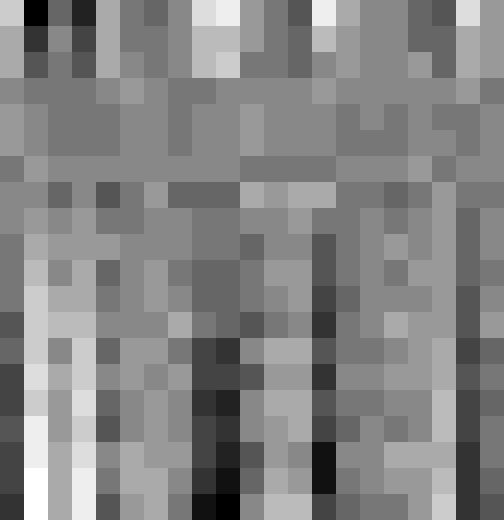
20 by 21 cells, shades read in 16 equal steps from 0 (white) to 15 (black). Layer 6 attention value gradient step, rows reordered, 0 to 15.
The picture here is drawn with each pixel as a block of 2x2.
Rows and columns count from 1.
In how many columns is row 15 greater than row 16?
7
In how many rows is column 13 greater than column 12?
5
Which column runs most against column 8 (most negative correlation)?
11
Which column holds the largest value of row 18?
14
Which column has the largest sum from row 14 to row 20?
10
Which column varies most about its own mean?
2
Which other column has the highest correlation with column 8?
17
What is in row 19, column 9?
12
